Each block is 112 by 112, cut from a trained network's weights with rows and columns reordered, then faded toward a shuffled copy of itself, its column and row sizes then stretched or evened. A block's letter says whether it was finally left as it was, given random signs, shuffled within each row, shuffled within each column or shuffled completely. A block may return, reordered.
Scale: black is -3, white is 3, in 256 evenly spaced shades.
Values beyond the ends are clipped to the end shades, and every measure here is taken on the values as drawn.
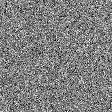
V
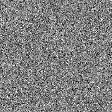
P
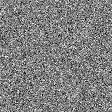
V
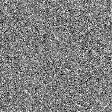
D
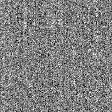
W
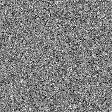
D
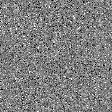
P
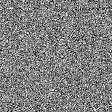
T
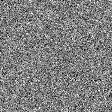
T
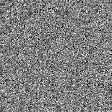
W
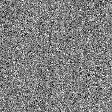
D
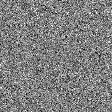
T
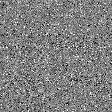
T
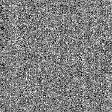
W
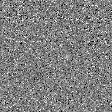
P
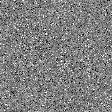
D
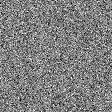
V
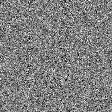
D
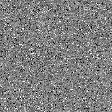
W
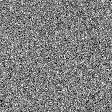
V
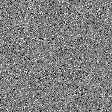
T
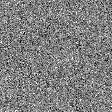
D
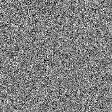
W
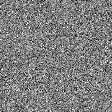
P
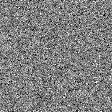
T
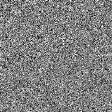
P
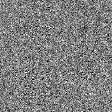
W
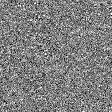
V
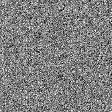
D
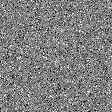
V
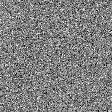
T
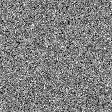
V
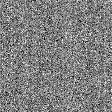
D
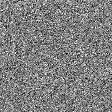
T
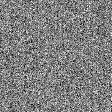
D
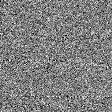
T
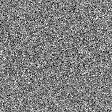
T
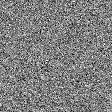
V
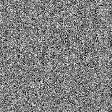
W
